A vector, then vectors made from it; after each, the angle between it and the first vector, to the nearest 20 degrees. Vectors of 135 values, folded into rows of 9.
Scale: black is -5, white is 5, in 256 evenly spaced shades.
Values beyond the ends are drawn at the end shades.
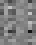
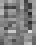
140 degrees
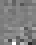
80 degrees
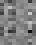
20 degrees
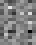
20 degrees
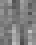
120 degrees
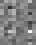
160 degrees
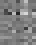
100 degrees
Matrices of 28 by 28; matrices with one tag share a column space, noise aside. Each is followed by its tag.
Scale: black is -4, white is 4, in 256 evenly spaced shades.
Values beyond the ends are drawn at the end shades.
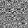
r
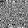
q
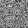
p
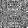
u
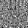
u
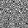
r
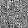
u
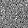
p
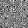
u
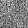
u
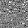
r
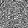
p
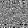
q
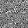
r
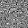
r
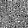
u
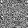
p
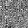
u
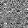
r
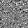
r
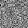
p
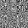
u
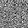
p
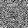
p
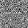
r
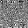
q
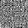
u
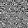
r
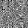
u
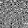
r
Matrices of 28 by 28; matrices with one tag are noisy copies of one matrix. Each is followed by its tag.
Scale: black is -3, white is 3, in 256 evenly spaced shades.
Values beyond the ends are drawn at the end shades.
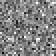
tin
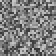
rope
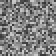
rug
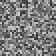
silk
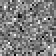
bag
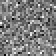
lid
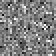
tin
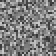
silk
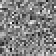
lid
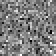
rope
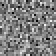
rope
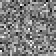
lid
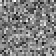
rug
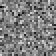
bag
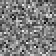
lid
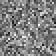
rope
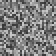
rug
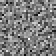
tin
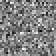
rope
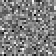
rope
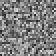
rope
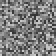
bag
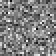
rug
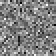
lid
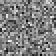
rope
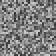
lid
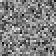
rug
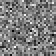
tin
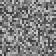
rope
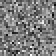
bag
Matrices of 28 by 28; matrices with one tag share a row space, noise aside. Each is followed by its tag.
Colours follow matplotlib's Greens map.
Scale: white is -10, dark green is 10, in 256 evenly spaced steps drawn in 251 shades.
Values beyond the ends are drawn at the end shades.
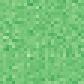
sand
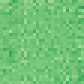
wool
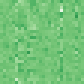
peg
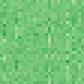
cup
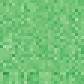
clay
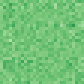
clay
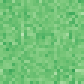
clay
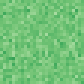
clay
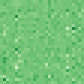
cup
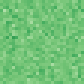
sand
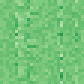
peg
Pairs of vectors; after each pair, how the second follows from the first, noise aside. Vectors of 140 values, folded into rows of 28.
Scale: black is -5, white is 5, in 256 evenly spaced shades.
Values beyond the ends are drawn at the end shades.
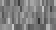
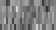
reversed, negated.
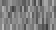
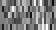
negated, scaled up.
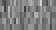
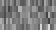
shuffled.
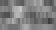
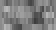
reversed, negated.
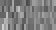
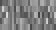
shuffled.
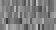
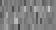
reversed, negated, partly zeroed.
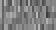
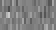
reversed, negated, partly zeroed.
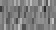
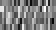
negated, scaled up.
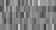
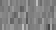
reversed, partly zeroed.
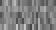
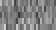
sign-scrambled.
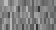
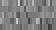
reversed, negated, partly zeroed.
